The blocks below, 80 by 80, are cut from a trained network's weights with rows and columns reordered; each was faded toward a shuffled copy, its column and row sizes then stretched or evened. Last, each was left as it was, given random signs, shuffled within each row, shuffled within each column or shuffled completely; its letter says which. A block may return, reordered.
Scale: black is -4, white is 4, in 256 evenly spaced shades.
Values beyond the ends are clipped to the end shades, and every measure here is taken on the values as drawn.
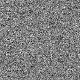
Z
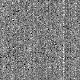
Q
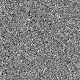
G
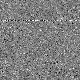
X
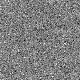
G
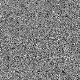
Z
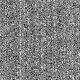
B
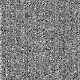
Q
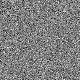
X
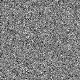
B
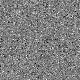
X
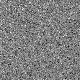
G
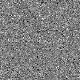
Z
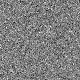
G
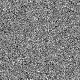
X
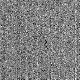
Q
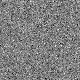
G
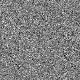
Z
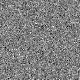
X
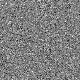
B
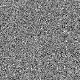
Z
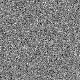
X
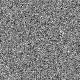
G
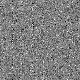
B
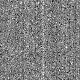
B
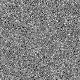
X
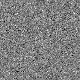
X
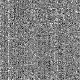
Q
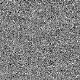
Z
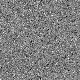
G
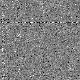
Z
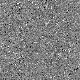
B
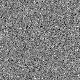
X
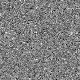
X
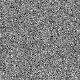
B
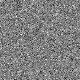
Z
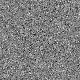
G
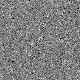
B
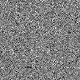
Q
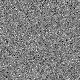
G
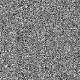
Q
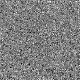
Z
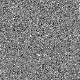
Z
